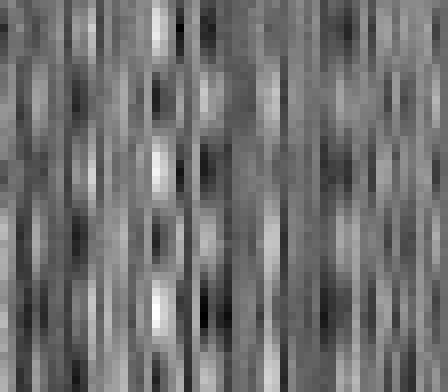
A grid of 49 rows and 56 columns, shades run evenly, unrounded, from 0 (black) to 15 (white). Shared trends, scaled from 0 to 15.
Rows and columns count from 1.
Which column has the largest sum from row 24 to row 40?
34
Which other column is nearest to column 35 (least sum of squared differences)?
16
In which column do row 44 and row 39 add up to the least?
29
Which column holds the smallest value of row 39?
26
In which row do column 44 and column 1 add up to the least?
4
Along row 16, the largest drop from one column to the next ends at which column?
36
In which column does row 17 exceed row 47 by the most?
20
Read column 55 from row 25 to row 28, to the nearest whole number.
6 7 8 9
